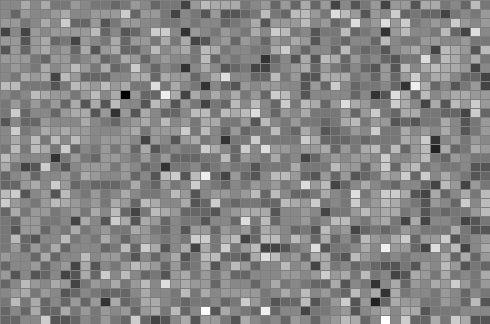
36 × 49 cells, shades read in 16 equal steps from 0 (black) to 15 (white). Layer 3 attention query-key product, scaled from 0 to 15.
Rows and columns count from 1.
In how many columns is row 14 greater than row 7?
18
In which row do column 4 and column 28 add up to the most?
11
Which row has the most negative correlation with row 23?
26
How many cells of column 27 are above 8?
11
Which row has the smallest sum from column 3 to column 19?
19
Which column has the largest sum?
21
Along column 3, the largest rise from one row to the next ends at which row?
20
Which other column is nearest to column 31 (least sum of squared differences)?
6
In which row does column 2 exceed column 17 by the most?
13
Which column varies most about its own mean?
39
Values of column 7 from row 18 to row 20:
7 5 9
